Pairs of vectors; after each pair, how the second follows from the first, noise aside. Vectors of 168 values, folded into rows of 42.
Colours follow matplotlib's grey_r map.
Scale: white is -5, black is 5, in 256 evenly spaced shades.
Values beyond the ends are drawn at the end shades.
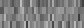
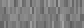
reversed, shrunk.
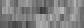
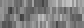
reversed, negated.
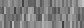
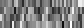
scaled up.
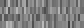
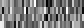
wrapped around, negated, scaled up.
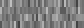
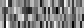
reversed, negated, scaled up.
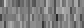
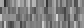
negated.
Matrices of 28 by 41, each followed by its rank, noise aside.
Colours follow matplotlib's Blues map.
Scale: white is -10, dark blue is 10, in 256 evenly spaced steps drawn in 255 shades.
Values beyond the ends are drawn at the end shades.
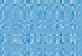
two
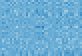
four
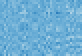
four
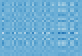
one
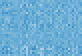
four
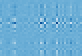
one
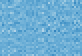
four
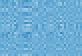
three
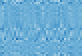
three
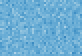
six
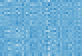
three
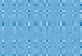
one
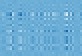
one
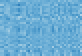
four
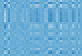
one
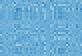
four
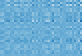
two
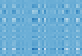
one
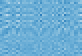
two
